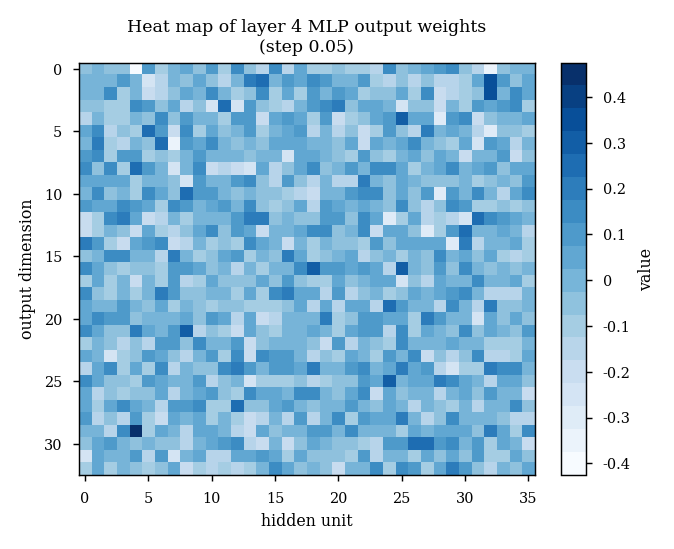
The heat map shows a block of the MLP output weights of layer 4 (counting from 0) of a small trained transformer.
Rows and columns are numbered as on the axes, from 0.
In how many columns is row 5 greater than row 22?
15
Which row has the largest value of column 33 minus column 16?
7
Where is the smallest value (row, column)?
0, 4
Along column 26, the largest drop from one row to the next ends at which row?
31
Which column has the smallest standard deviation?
17
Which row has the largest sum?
24
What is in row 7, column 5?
-0.1
